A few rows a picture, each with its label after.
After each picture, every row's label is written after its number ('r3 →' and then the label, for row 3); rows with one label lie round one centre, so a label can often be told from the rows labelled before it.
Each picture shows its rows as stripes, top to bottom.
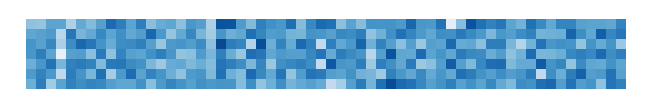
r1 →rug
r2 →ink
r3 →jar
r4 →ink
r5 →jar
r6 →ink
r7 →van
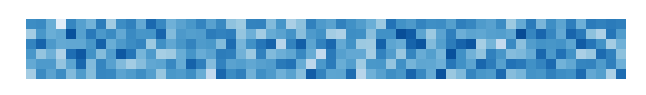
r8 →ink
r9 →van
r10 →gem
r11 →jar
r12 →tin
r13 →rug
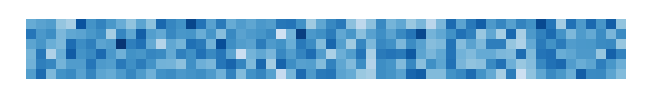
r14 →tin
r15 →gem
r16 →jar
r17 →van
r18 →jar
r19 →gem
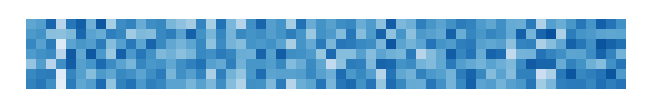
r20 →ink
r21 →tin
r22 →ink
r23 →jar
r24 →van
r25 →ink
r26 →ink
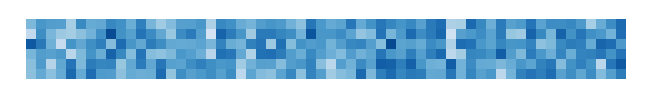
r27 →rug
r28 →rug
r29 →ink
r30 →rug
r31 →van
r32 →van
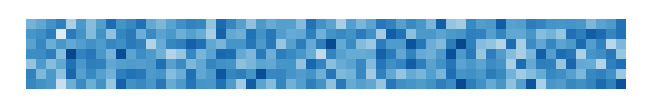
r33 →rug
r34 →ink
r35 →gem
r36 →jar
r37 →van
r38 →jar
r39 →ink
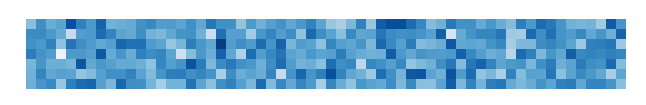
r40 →van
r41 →rug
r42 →jar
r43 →ink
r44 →tin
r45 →gem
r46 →jar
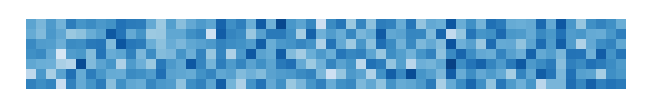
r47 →jar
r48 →rug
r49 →jar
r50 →ink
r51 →tin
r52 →van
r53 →ink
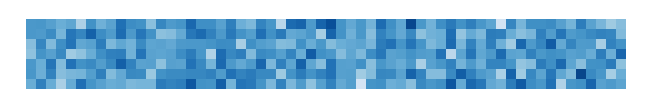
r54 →gem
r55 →jar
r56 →van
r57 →rug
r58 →jar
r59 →gem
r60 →tin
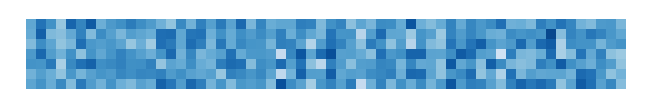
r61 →jar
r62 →tin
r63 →tin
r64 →gem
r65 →jar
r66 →gem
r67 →tin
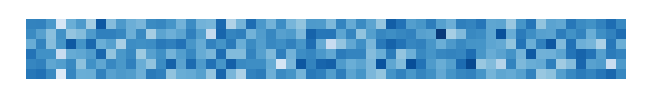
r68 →ink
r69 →rug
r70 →van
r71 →ink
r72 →gem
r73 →ink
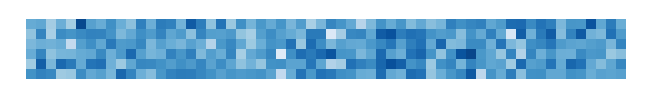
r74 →tin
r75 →van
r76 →rug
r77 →gem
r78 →van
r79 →gem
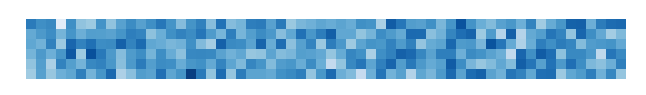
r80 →ink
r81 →gem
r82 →jar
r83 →van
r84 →van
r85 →tin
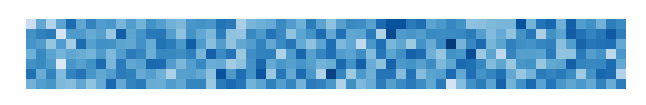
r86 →van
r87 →ink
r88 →tin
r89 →gem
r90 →ink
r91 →jar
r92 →rug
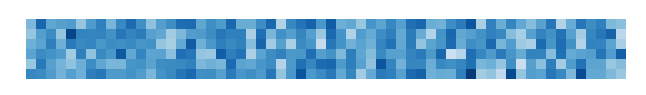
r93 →gem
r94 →jar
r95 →jar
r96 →rug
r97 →gem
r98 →gem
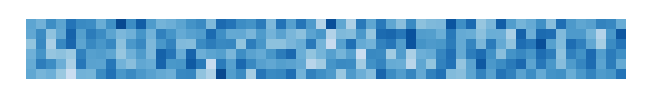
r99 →jar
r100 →van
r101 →van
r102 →tin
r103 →tin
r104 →rug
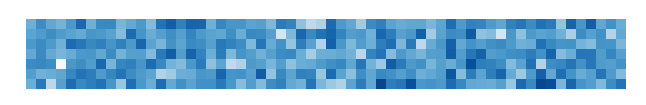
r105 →tin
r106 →gem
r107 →jar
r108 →tin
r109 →ink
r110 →jar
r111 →van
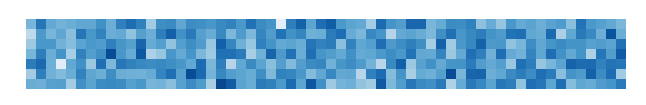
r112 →gem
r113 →tin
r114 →rug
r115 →rug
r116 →ink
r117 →tin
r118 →rug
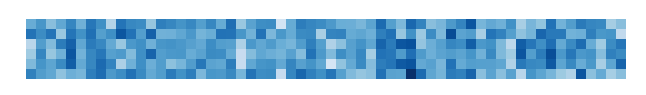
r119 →gem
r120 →jar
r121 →van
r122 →van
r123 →van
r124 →gem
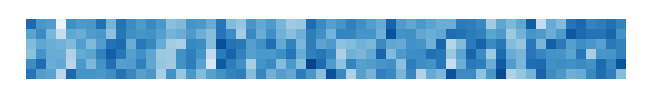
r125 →ink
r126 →ink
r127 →rug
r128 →rug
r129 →rug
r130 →jar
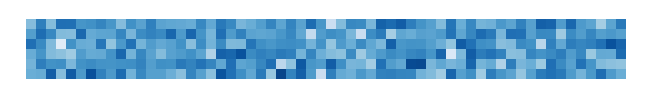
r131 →van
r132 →tin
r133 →ink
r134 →rug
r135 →gem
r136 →jar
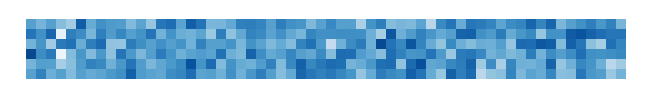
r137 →tin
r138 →ink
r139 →van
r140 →ink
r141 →gem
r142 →gem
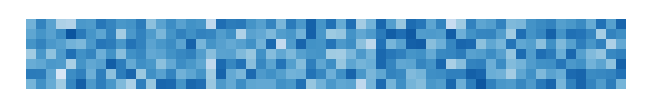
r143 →rug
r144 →van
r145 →gem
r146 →van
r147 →rug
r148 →ink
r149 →tin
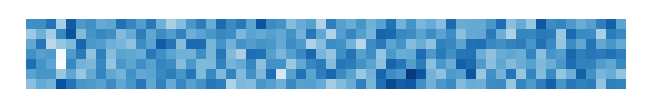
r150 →jar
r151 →van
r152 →tin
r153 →ink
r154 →ink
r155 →gem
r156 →van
